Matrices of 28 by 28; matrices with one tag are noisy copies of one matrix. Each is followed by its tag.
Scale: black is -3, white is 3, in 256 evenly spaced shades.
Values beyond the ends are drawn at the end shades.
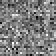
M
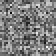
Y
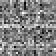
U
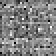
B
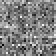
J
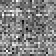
M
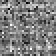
Y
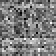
B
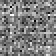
Y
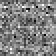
Y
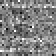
B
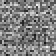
Y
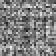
Y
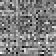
M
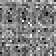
J
